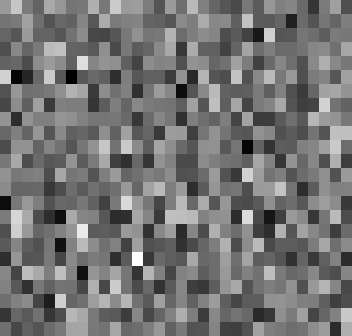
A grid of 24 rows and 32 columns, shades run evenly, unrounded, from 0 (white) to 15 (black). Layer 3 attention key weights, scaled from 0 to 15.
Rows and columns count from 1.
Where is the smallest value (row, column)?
19, 13
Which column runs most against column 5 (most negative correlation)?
20
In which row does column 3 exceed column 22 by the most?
6
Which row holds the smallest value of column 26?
14
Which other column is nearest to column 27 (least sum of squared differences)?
9
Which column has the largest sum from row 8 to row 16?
5
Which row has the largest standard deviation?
16
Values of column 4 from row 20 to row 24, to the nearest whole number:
5 8 11 8 10
